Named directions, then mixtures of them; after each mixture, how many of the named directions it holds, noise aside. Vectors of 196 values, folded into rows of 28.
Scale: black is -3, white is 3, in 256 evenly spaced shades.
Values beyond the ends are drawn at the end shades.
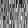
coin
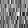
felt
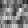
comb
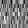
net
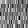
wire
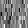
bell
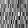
two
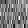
one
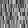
four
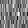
three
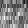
three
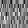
one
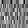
one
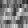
one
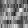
one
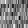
two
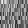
four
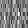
four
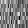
two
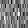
two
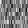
four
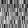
three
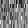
one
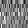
one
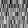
two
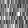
three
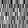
one
